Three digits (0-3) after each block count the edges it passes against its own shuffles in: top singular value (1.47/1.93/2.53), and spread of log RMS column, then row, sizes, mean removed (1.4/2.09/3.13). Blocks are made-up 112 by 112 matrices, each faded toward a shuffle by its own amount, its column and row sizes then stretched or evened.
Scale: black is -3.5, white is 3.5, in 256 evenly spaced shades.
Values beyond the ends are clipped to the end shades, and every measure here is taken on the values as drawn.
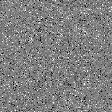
2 1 0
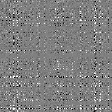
2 3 3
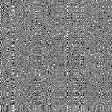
3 2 0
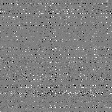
1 1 3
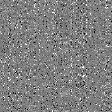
2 2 0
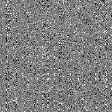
2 3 0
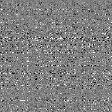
1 2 3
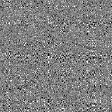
2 2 2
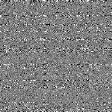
2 1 3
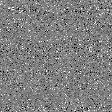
0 1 2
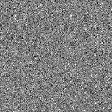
2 1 0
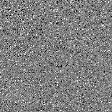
1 1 2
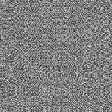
3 1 0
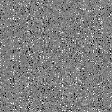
2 2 1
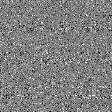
1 0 2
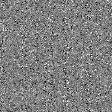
0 2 0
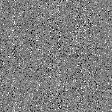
0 2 0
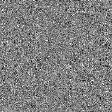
0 2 1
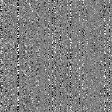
2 3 0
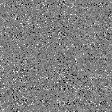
1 1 2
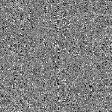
1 2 1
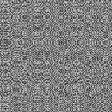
3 2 0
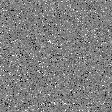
0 0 1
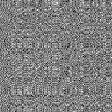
3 0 1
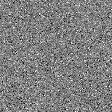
1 0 1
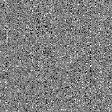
1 2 1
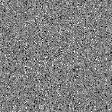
1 2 0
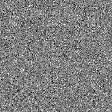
1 1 0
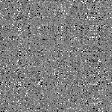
2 2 2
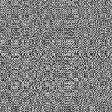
3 1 2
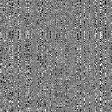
3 3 0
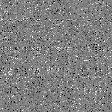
2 0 1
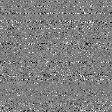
0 0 3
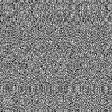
3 0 0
